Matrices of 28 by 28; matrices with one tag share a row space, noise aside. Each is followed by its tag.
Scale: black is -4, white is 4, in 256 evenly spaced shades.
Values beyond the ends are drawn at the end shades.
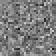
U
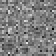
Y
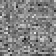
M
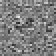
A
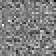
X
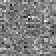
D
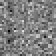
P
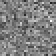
D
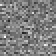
D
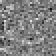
P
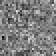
Y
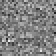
Y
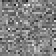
Y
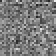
X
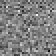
U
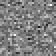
A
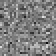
M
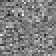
P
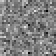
D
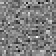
U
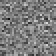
D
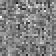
U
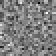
P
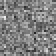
D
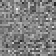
X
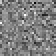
M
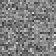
Y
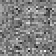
U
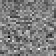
A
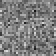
M
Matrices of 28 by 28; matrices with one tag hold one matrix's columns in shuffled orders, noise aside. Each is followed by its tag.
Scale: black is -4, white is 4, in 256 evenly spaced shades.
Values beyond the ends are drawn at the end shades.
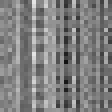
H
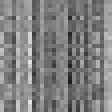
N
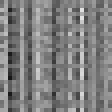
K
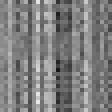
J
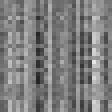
N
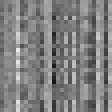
N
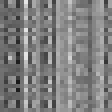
H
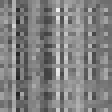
K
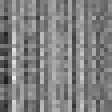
N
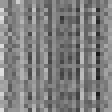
K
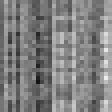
N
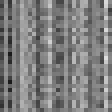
H
